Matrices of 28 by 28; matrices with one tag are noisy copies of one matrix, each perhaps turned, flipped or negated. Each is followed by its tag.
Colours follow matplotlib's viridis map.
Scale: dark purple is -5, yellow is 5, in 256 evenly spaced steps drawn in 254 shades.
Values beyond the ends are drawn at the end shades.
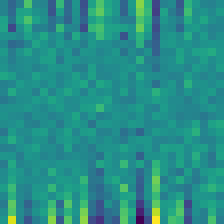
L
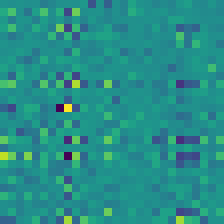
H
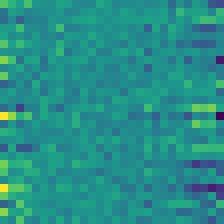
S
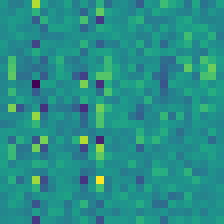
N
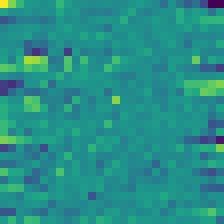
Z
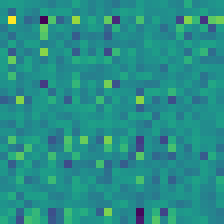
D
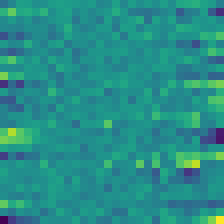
Z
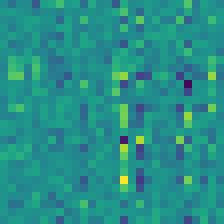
N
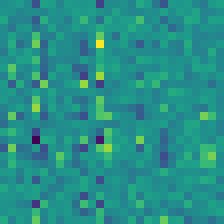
N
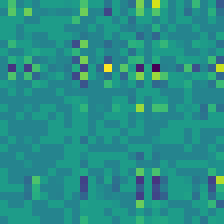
H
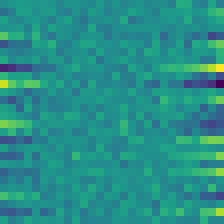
L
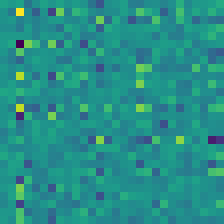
D
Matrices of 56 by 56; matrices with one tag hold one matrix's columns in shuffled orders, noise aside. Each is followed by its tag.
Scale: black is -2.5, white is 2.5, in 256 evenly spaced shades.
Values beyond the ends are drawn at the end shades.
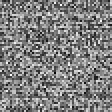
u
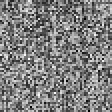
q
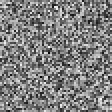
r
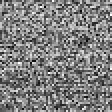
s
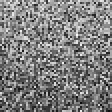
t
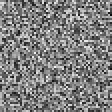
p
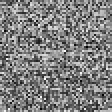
s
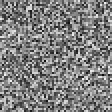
r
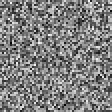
r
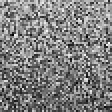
t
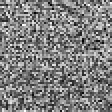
s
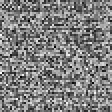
u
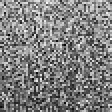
t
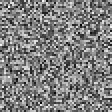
p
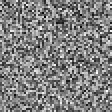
r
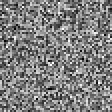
r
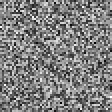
p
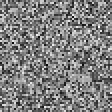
p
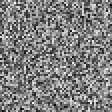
r
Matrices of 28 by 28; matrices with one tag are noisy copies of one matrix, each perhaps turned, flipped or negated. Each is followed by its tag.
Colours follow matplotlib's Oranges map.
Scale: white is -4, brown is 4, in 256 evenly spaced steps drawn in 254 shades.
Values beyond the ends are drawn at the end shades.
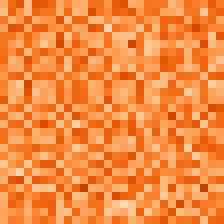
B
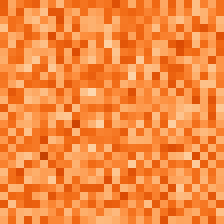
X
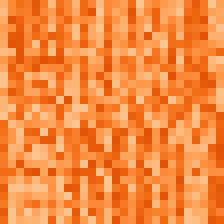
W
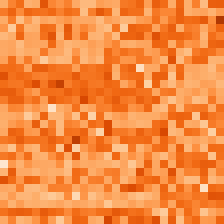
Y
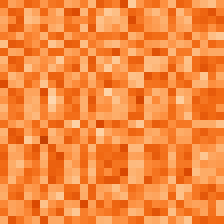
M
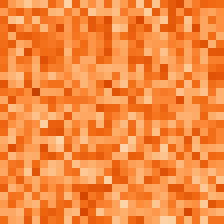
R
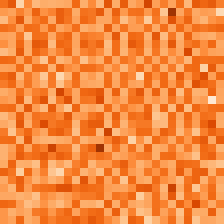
B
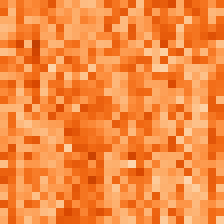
Y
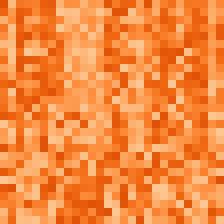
Y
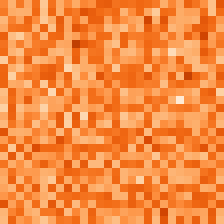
X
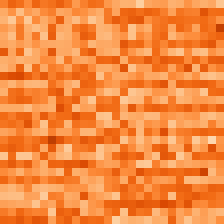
W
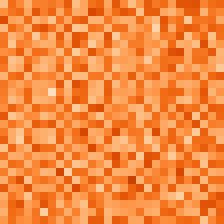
B
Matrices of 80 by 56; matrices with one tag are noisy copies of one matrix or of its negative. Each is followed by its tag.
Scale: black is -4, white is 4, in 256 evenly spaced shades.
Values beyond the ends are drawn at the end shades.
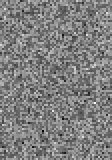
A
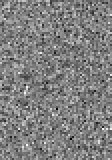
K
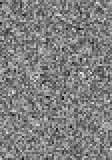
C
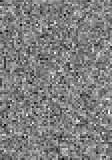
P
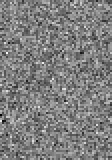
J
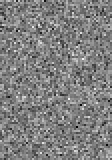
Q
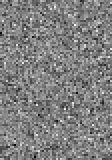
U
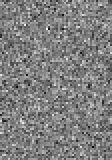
J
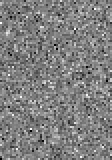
C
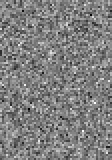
A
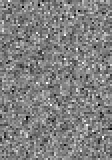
K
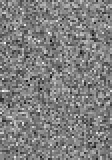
J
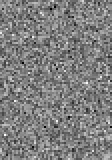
U
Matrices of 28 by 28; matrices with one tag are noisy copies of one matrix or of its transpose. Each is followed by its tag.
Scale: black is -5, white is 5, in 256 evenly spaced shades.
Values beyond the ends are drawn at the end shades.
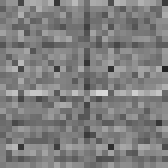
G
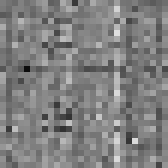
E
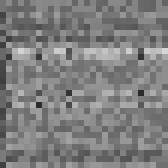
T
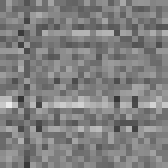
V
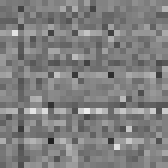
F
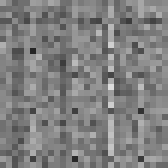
F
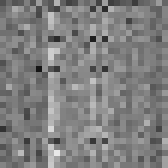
T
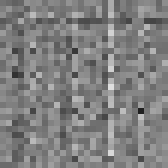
F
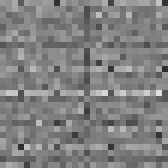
G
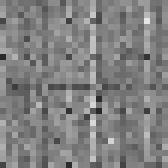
G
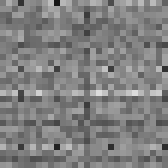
G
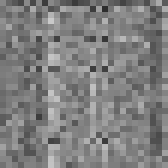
T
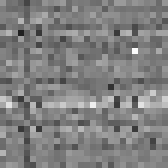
V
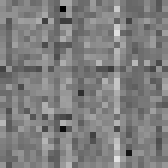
E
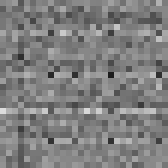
F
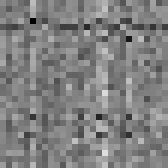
V
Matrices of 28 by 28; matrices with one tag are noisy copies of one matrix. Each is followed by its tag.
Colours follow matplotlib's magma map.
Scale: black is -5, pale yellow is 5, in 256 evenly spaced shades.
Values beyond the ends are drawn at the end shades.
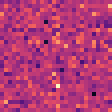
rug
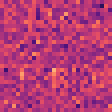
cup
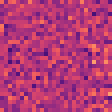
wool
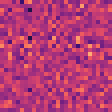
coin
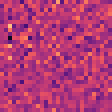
coin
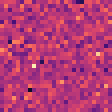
coin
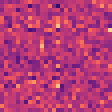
rug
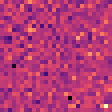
coin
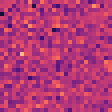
rug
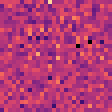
coin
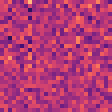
coin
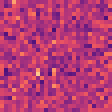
cup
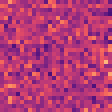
wool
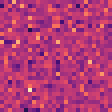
rug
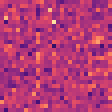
cup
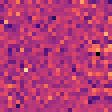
wool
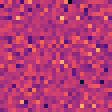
coin
